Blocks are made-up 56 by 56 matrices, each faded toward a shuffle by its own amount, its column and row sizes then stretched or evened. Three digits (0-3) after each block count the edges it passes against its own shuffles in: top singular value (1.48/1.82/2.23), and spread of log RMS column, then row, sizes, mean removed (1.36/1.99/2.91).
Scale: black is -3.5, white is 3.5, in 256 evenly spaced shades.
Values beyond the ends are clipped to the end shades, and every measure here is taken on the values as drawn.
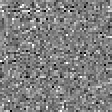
2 0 1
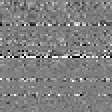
3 0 3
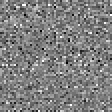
1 0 1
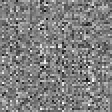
2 2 1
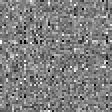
1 2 1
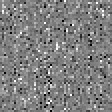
2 2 0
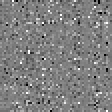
1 2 1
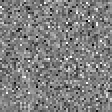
1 1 0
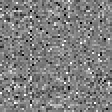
2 1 0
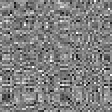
3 0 1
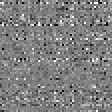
0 1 3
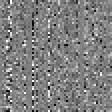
2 3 0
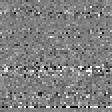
1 0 3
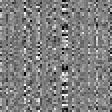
3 3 0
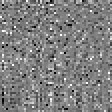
2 1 0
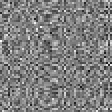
3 2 1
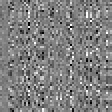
3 3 0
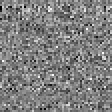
1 0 2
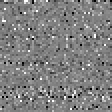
0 0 2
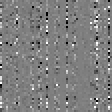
2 3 1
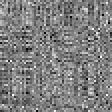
3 1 0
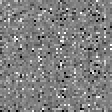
0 2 2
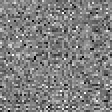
2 0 1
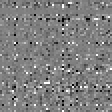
0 2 3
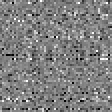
2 0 2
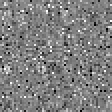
1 0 0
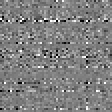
2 1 3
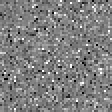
0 0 0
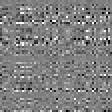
3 2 3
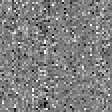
1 2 0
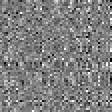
3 2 1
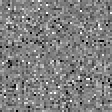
0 0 1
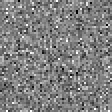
0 1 0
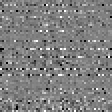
1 1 3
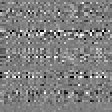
3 1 3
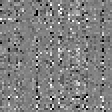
2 3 2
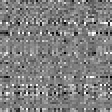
3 1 3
